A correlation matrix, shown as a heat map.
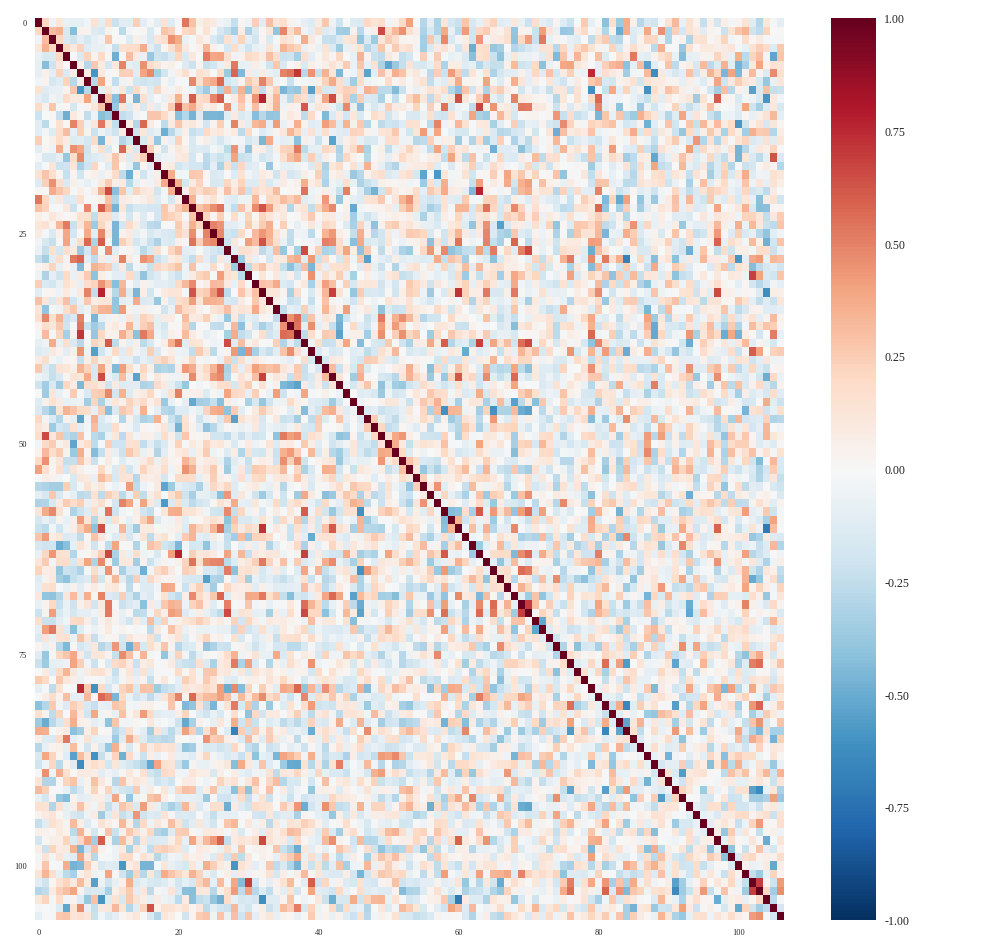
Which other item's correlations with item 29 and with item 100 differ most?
12
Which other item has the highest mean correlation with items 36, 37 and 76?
6
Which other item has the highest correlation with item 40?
65
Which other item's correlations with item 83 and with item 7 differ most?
22
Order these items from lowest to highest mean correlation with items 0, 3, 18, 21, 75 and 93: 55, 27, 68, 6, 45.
55, 27, 45, 68, 6
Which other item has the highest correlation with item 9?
32
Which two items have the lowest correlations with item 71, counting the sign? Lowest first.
72, 45
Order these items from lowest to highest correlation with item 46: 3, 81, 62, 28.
81, 62, 3, 28
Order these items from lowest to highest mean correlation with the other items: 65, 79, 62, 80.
62, 65, 79, 80
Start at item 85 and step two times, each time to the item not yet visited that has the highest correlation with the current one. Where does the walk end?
24
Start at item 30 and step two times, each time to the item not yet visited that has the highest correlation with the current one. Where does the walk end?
103
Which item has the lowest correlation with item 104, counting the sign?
60
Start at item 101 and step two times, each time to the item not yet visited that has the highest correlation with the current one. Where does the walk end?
70
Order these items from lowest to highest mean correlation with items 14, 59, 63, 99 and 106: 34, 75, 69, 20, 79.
34, 75, 69, 79, 20
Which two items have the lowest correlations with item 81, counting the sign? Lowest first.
84, 91
